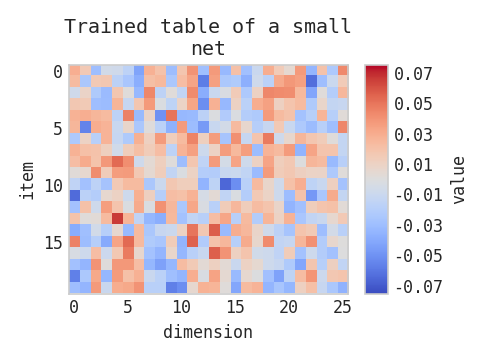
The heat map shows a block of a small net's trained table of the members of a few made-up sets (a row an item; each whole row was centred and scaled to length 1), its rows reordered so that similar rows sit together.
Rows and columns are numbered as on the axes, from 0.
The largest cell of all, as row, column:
13, 4
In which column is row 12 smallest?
20
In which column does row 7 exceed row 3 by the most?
14
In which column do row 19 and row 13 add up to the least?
10
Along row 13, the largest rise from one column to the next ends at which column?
9
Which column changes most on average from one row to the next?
0
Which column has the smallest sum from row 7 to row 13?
12
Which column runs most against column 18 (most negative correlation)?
2
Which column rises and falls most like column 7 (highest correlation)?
19
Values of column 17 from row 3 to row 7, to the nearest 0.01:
0.03 -0.02 -0.02 0.02 -0.03
